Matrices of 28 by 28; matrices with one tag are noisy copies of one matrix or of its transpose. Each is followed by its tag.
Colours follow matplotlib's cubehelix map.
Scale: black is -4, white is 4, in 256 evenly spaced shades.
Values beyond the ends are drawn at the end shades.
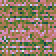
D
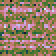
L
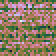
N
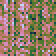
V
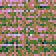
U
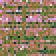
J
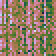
U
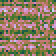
L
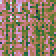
J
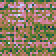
N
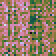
V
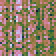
J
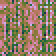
D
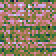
N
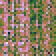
V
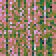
U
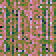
D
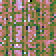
J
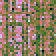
J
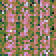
L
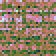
J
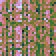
J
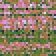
V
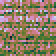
J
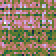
V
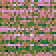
U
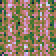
L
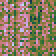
V
